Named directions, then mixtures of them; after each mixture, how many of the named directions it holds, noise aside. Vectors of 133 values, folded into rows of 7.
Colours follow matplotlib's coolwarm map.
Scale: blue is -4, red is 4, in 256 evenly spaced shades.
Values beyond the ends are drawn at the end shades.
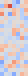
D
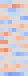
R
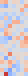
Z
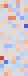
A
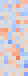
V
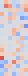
two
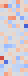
one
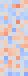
three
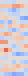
one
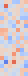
three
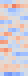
one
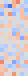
one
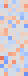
four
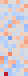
two
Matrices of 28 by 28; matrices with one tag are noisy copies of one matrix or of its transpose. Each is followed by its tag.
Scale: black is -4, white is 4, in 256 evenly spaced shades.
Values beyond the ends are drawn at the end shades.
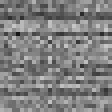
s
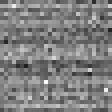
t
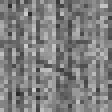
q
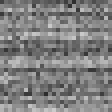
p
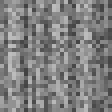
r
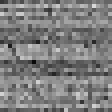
t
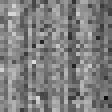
r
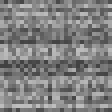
t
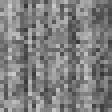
r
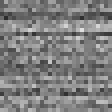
s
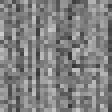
q
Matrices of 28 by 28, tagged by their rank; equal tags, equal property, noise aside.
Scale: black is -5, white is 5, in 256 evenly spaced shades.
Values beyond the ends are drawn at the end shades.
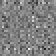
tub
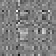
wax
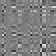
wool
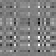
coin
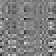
wool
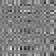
wool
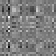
wool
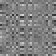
wool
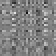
wax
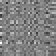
wax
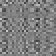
wax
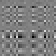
coin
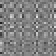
wool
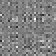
tub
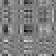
wool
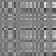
coin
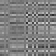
coin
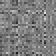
tub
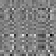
wool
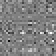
tub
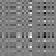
coin
